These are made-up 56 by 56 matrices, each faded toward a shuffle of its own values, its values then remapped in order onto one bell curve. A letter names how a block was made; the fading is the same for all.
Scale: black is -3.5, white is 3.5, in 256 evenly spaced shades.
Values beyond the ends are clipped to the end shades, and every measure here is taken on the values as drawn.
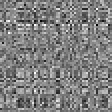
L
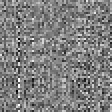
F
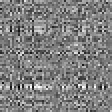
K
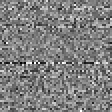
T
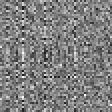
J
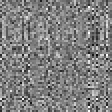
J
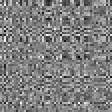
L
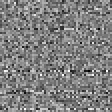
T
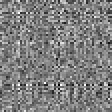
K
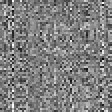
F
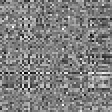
K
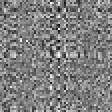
J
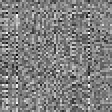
J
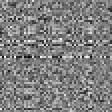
K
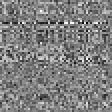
K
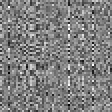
J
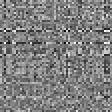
K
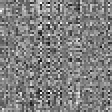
J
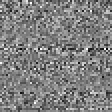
T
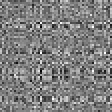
L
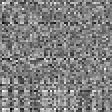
K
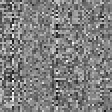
F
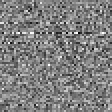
T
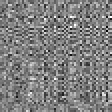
L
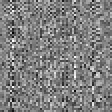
F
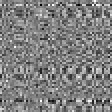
L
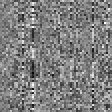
J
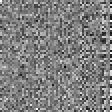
J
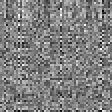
J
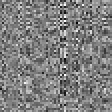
F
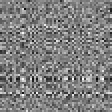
L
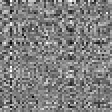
K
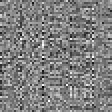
F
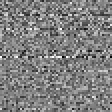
T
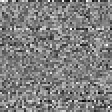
T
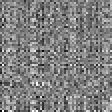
K
